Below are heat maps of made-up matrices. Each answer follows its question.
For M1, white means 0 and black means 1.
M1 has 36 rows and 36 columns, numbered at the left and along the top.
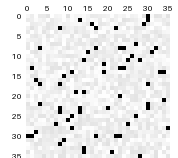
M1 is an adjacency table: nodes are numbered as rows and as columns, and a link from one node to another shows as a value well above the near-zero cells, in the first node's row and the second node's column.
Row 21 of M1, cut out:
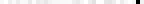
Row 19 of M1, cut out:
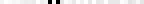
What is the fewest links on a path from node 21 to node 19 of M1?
3
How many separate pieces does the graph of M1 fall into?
9
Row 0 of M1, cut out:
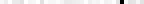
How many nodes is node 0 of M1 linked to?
1
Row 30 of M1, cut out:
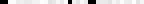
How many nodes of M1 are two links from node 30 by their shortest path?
4
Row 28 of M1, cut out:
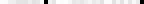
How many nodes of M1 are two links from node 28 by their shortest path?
2
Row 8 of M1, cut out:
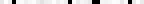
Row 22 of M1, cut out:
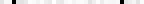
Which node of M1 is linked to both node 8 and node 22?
node 3
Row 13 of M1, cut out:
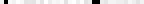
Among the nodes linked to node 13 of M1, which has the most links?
node 23
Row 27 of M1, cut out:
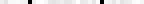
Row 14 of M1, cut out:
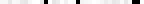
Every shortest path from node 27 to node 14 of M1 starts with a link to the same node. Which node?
node 25
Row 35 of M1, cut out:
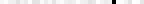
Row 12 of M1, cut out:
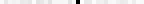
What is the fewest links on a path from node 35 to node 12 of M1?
5
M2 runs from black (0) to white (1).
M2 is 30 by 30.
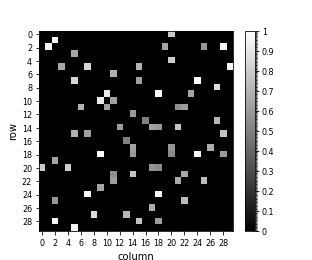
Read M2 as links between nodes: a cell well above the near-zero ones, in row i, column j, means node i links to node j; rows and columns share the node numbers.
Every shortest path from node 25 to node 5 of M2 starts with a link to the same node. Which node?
node 2
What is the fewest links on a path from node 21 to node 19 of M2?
4
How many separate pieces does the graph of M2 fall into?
2
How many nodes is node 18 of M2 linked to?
5
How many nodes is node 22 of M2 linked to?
3
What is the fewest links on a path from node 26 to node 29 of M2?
7
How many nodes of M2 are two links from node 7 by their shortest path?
4
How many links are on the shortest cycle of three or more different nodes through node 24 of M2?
5
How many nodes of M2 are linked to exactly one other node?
12
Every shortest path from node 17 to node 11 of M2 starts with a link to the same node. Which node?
node 14
